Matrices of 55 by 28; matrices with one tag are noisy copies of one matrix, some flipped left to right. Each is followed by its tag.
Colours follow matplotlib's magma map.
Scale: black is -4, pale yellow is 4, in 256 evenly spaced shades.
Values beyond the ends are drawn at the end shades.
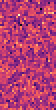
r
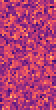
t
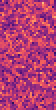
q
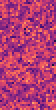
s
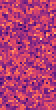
t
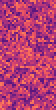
s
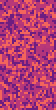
q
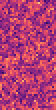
s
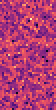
q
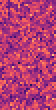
s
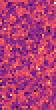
t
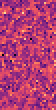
r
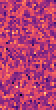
r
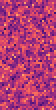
r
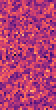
r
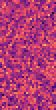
r
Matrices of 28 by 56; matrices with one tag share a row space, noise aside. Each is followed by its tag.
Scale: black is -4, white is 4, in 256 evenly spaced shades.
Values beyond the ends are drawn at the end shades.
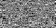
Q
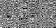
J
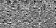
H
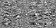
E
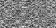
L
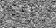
L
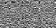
H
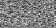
H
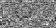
Q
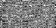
Q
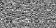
L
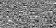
J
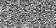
H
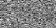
H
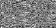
L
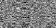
L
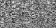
L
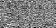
H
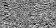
E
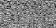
H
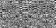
Q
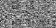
L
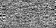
Q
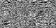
E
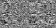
E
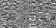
E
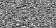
L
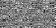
Q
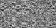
L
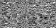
E
